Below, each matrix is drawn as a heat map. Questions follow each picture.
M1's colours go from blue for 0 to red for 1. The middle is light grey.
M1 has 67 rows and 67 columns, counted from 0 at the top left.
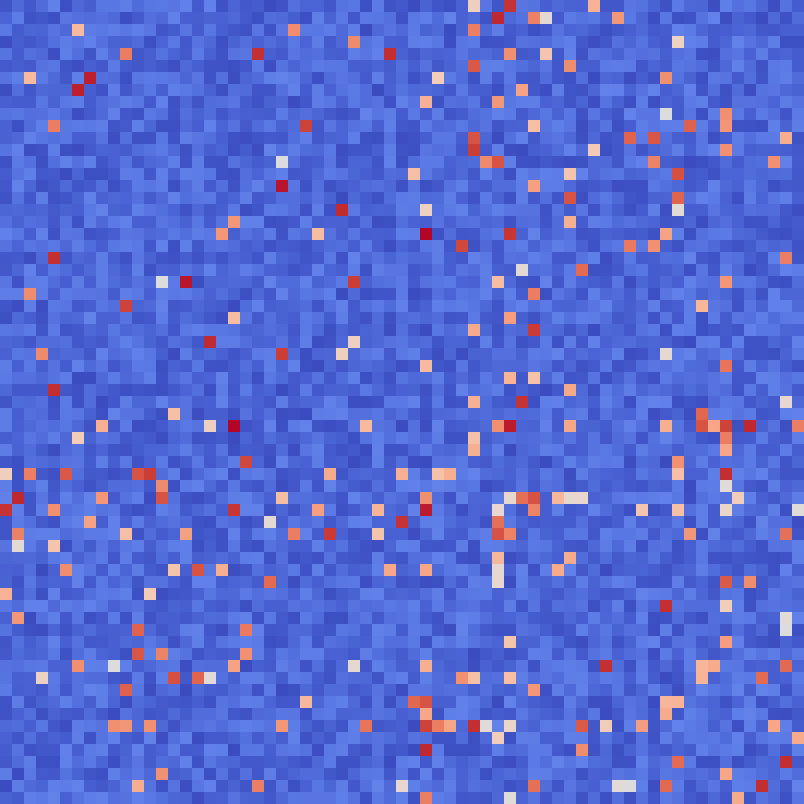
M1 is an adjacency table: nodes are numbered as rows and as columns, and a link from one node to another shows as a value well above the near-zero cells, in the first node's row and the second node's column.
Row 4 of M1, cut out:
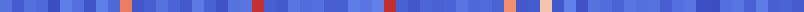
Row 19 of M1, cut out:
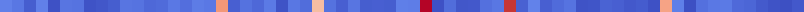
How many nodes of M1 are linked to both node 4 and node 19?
1
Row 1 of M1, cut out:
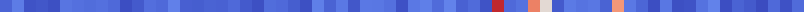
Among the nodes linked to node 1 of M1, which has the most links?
node 41
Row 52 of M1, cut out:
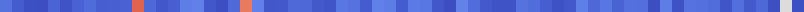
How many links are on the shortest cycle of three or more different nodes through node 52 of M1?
3
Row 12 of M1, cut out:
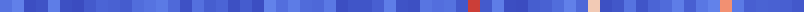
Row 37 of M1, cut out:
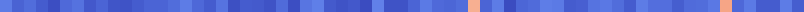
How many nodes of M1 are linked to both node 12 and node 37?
2
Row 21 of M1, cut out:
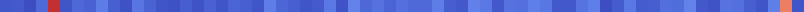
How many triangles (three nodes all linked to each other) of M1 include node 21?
0
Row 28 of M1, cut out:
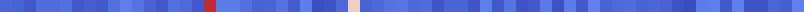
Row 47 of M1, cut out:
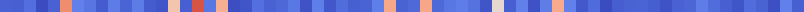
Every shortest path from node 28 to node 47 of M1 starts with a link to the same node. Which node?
node 17
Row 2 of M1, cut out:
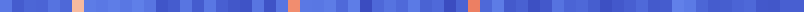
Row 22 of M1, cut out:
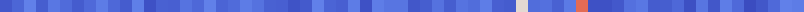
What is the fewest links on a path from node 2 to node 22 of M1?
4
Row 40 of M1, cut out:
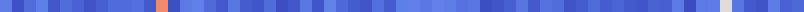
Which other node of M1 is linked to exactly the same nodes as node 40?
node 64
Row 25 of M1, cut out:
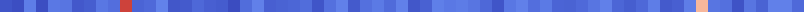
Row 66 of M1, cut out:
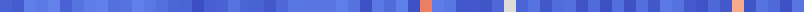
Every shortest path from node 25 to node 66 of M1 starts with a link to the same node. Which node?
node 58
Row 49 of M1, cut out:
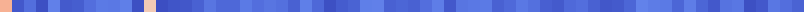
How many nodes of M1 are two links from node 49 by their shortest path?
3
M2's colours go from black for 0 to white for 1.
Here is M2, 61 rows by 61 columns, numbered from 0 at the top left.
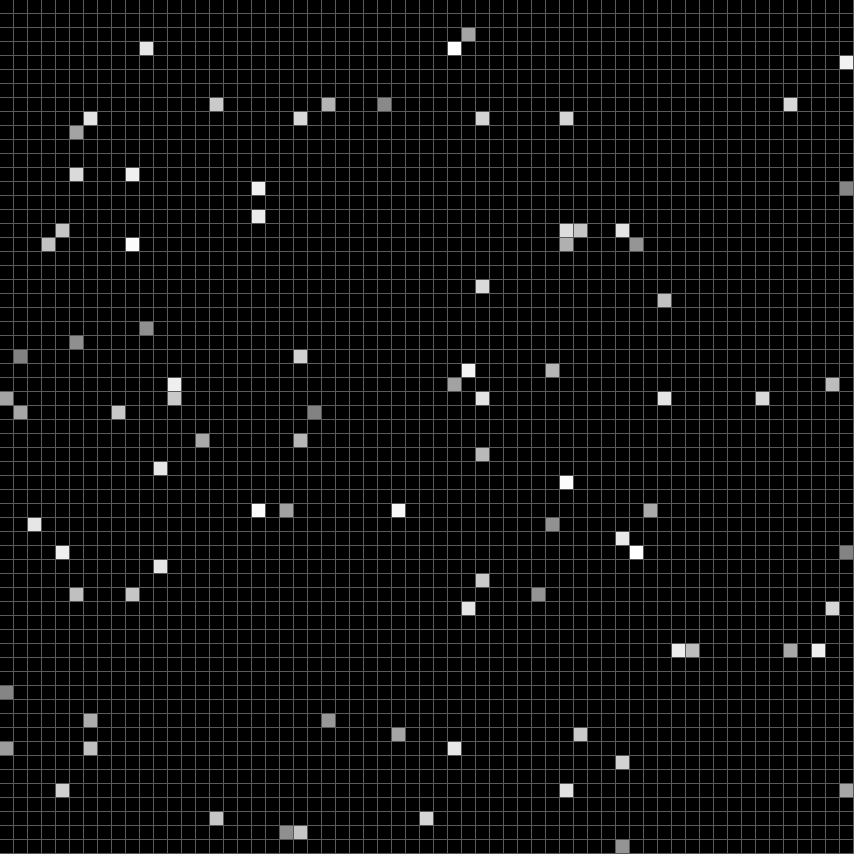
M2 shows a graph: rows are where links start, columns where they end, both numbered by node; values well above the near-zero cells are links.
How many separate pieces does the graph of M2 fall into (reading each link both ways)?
6
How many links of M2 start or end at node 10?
2
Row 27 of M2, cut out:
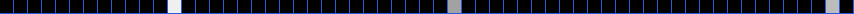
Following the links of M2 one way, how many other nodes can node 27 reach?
11
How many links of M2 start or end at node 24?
1
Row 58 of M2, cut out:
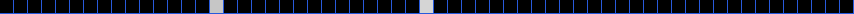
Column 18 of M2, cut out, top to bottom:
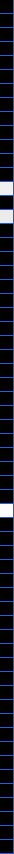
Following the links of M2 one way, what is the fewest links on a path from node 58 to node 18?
2
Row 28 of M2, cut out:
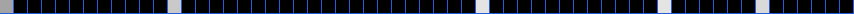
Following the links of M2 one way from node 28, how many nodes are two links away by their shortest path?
4
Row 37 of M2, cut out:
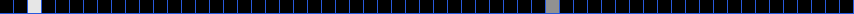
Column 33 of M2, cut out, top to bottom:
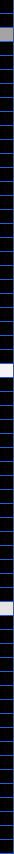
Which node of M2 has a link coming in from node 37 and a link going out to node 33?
node 2
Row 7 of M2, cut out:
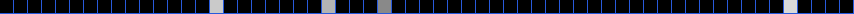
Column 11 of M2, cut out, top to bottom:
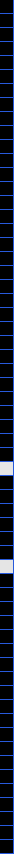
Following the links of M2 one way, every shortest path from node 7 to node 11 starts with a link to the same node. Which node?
node 56
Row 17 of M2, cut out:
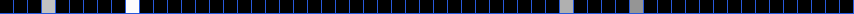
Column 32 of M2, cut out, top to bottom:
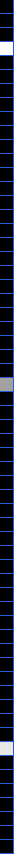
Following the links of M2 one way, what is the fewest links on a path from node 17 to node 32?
2
